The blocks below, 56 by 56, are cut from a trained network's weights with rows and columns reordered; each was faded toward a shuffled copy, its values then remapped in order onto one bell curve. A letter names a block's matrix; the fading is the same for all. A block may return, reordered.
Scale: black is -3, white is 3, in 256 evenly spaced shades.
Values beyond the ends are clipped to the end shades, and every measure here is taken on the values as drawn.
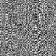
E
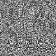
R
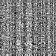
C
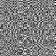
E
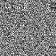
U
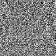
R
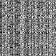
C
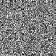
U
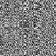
E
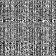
C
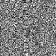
U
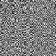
E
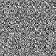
R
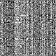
C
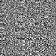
R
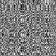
E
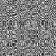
E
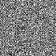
U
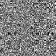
R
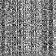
C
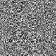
R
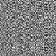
E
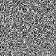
R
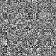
R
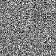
U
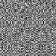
E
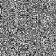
U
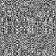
E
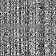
C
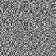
E
